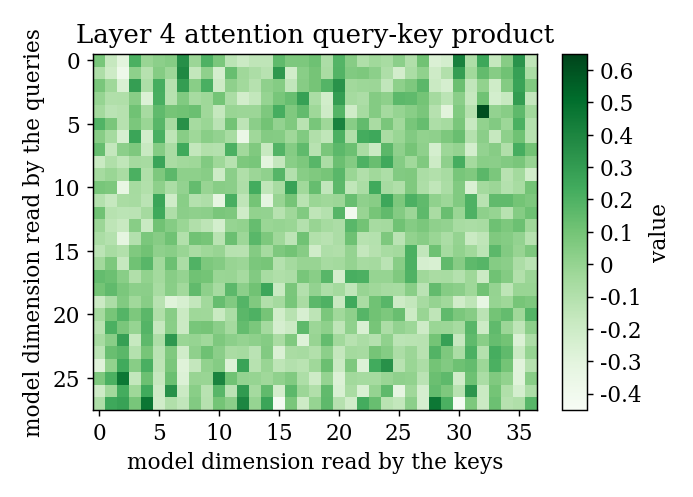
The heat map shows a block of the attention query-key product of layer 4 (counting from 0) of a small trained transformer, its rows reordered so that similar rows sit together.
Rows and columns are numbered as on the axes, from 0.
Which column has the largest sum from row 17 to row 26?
2
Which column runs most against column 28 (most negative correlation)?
30
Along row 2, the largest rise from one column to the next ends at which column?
3
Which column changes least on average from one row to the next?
5
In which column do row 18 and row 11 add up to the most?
11
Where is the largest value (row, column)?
4, 32
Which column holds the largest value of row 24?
24
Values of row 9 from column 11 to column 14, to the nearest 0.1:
0 -0.1 0 0
